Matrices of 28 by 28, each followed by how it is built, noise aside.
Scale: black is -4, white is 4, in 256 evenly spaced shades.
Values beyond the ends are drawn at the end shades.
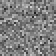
noise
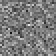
repeating rows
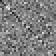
diagonal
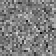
noise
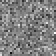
noise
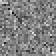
diagonal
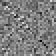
diagonal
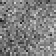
smooth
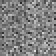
repeating rows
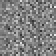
repeating rows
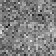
smooth
